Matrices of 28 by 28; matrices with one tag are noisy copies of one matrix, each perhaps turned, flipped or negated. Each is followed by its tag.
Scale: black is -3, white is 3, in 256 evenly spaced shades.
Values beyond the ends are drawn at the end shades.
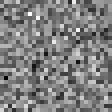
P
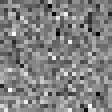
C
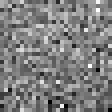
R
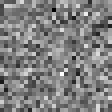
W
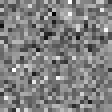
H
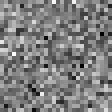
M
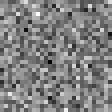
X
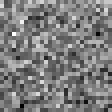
C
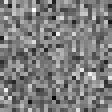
M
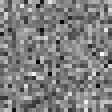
W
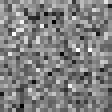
C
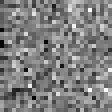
C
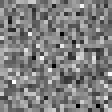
P
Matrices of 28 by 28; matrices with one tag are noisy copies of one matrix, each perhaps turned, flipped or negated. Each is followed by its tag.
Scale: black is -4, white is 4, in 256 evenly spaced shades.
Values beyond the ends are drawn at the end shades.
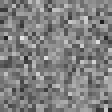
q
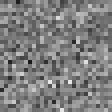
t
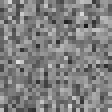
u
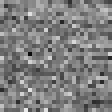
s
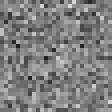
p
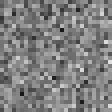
t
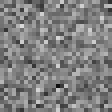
q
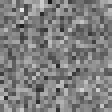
q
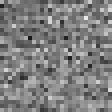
u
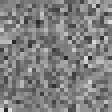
q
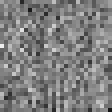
s
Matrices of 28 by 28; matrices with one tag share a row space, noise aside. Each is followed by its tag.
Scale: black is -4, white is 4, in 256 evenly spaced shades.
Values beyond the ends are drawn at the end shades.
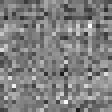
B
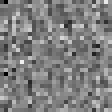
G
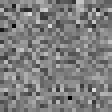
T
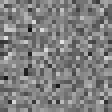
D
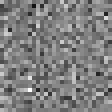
D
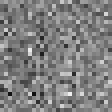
D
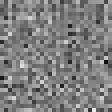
D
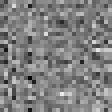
G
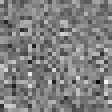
D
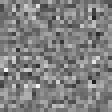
T
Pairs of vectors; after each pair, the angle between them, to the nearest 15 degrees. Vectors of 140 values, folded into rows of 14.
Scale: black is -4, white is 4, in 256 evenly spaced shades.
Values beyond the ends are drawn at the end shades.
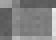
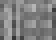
120 degrees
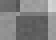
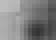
90 degrees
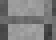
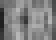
60 degrees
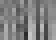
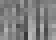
15 degrees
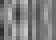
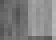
90 degrees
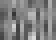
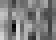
150 degrees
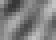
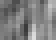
45 degrees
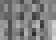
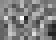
135 degrees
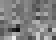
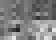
30 degrees
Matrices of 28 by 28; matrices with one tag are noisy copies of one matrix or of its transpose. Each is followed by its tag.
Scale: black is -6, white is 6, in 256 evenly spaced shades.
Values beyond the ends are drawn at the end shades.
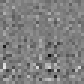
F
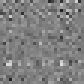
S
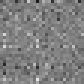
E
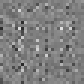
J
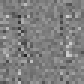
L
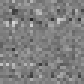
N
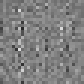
J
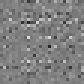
J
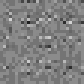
J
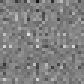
E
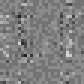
L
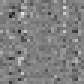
N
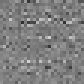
J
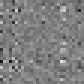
S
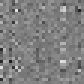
S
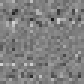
N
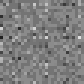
E
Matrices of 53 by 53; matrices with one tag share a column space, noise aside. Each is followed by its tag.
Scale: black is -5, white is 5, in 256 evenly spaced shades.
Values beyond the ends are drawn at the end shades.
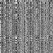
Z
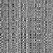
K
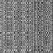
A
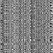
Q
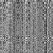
Z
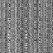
K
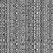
Q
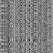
Q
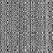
A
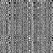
Z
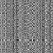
Q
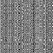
Q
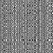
Q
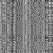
Z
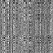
Z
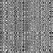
A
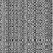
Q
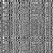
Z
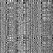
Z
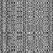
A
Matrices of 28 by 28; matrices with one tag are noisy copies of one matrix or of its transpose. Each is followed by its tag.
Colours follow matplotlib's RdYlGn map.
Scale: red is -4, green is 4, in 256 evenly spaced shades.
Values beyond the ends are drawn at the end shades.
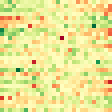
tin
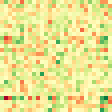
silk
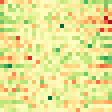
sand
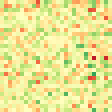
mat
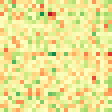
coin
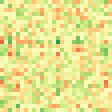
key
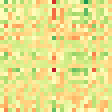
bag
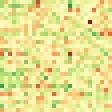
bag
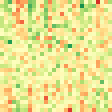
tin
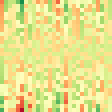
sand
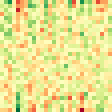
tin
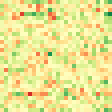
coin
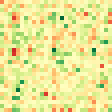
coin
